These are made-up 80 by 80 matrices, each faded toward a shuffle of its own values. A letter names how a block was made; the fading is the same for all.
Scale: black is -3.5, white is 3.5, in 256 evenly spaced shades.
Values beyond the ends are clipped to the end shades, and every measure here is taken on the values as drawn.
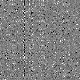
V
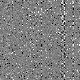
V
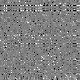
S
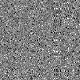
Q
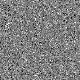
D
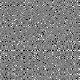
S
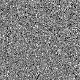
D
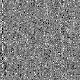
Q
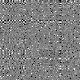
S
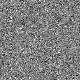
D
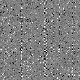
V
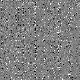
V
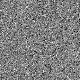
D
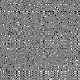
S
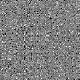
Q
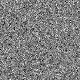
D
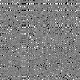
S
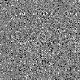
Q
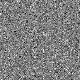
D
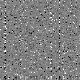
V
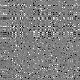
S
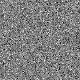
D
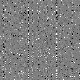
V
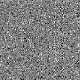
Q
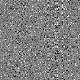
Q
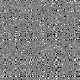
S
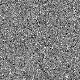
D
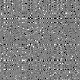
S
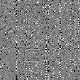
V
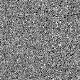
D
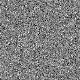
D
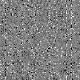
V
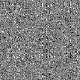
Q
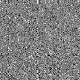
Q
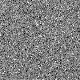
D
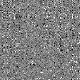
Q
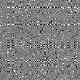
S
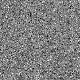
D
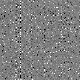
V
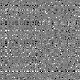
S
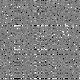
S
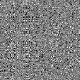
Q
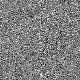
D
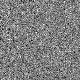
D
